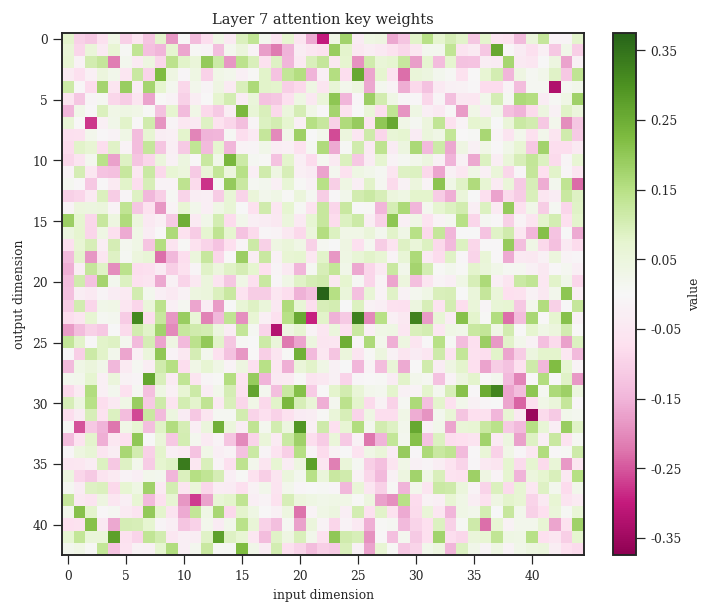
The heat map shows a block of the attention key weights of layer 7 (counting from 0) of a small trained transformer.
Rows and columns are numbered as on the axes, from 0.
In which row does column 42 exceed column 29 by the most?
27
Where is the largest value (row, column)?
21, 22
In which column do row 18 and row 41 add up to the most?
4
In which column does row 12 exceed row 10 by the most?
35
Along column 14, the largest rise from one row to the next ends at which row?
10
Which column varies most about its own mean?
20
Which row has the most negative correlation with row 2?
23
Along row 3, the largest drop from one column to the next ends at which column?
26
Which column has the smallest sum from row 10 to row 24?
0
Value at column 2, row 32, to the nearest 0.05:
-0.1
